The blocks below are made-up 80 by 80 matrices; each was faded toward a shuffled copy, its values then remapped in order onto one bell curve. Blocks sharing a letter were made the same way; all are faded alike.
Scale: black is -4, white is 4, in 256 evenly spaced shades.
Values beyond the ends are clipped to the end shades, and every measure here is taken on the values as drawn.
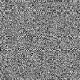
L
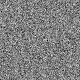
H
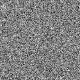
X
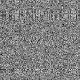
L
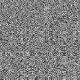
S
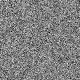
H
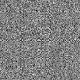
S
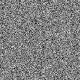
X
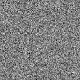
X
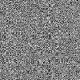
S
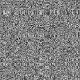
S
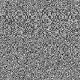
L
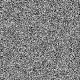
X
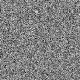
X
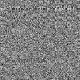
S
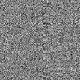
S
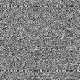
L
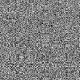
S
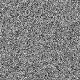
X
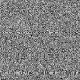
L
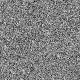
H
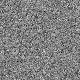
H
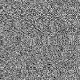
L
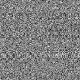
S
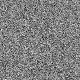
H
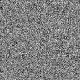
X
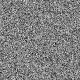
H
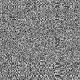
L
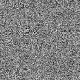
X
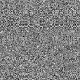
L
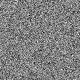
H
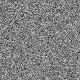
H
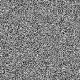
X
